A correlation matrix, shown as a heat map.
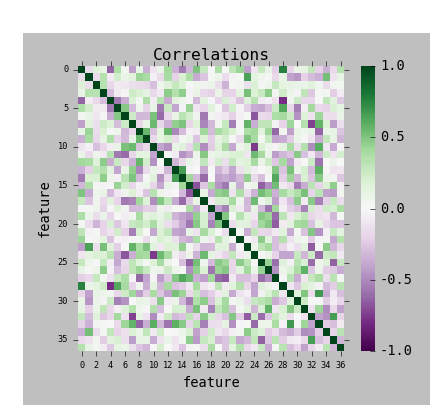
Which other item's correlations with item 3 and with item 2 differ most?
23
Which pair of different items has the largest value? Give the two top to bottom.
0, 28
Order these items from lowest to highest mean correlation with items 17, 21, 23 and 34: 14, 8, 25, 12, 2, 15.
14, 2, 15, 25, 12, 8
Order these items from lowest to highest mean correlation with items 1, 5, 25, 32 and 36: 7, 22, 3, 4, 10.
4, 7, 10, 3, 22
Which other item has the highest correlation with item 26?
31
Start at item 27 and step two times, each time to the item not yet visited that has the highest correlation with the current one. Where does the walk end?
13
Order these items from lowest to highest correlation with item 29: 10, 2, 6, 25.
25, 2, 6, 10
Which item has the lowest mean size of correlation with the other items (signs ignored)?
2
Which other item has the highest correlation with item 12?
8
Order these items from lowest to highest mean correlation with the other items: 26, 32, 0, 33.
32, 33, 0, 26
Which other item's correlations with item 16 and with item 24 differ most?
10
